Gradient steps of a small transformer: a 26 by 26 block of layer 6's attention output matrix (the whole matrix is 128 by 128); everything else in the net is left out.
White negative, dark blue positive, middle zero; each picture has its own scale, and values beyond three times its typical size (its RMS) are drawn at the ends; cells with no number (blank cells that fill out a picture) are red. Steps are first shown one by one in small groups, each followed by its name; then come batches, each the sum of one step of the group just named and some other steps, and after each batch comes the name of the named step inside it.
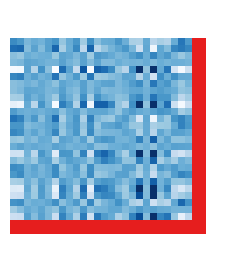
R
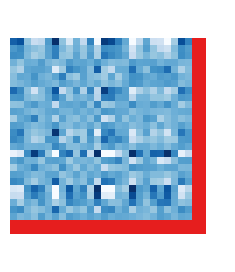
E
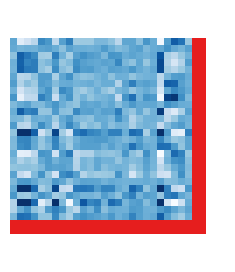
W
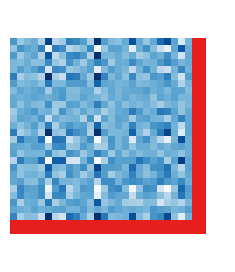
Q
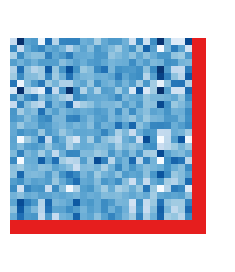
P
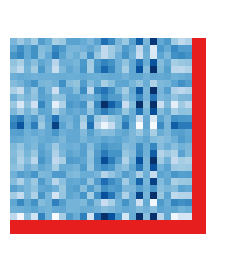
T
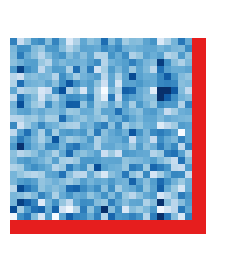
W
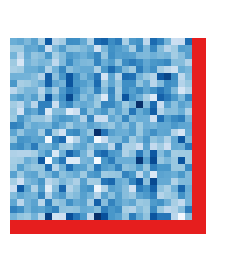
Q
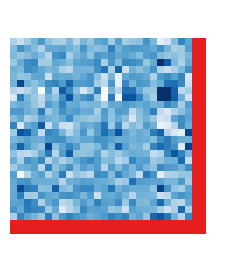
W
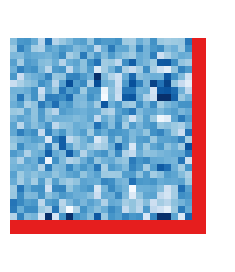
Q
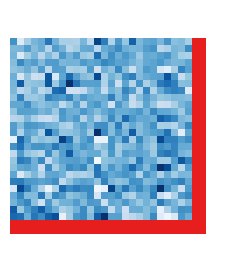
Q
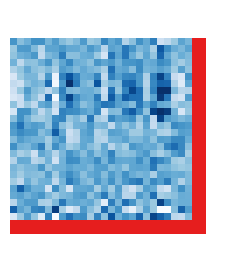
T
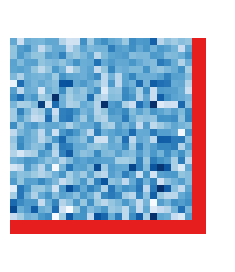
T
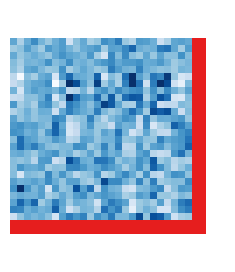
T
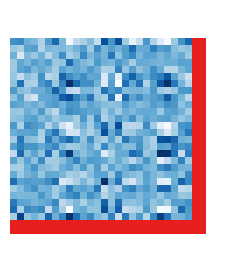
E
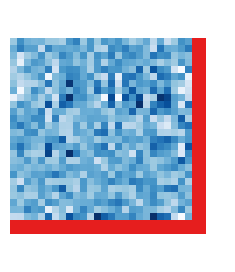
R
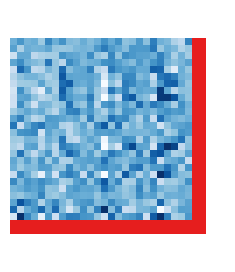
P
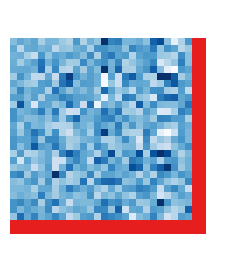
P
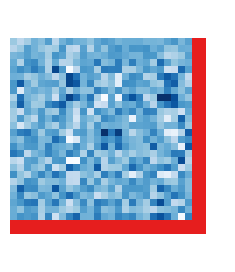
W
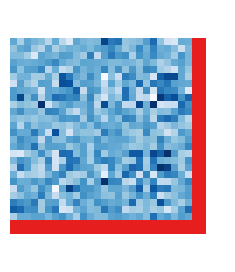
E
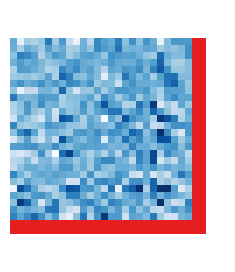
W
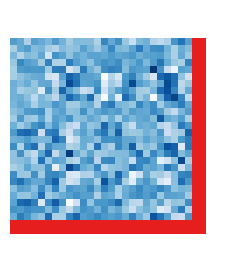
W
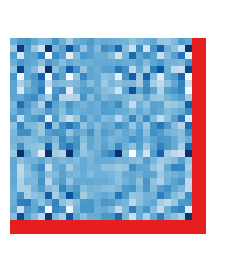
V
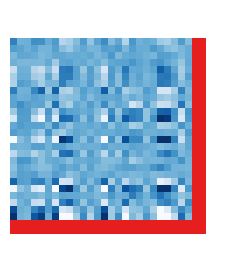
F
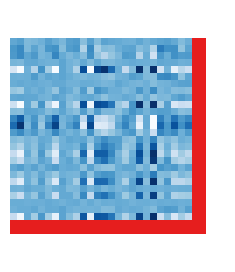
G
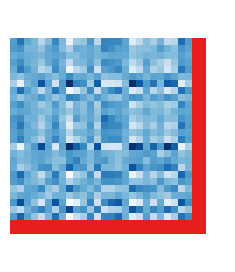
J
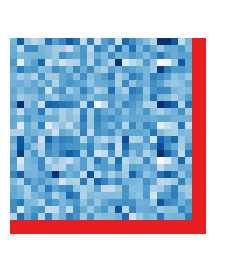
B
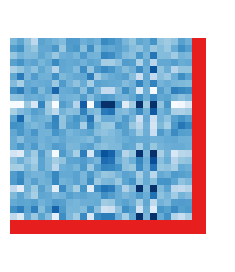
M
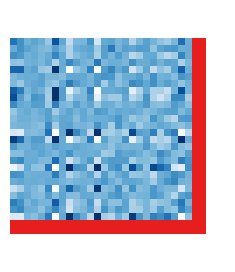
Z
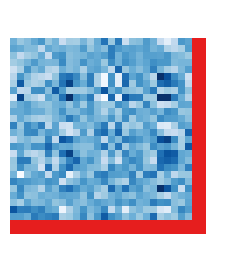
F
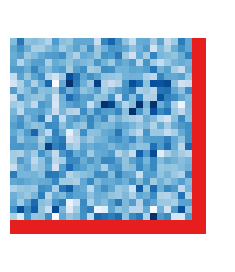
M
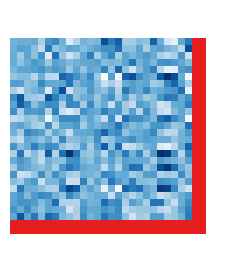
V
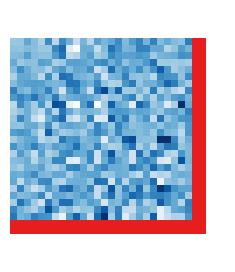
F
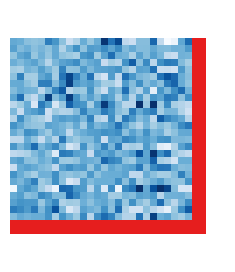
M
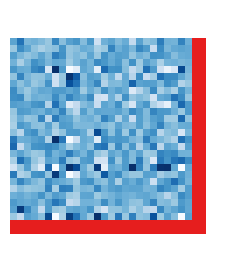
Z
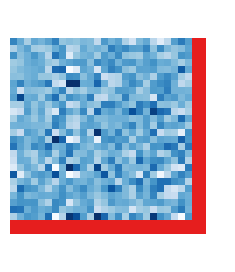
Z
